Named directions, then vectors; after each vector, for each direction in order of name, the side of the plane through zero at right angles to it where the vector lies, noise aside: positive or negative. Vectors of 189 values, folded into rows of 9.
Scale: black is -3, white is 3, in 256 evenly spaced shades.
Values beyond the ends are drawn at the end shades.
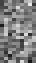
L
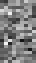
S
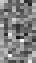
negative, negative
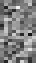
positive, negative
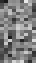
positive, positive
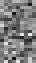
negative, positive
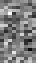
negative, positive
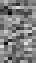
positive, negative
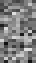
positive, negative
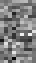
negative, positive
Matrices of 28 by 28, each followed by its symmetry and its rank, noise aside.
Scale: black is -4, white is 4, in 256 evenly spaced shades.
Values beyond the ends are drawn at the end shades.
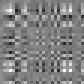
symmetric, rank one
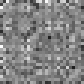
symmetric, rank three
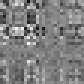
antisymmetric, rank two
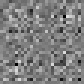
symmetric, rank three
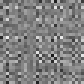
no symmetry, rank two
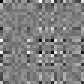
symmetric, rank one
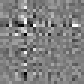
antisymmetric, rank two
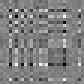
symmetric, rank one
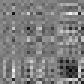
symmetric, rank two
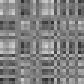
symmetric, rank one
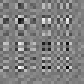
symmetric, rank one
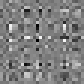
antisymmetric, rank two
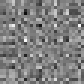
antisymmetric, rank two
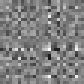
symmetric, rank two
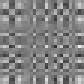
symmetric, rank one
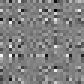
antisymmetric, rank two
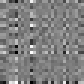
no symmetry, rank one
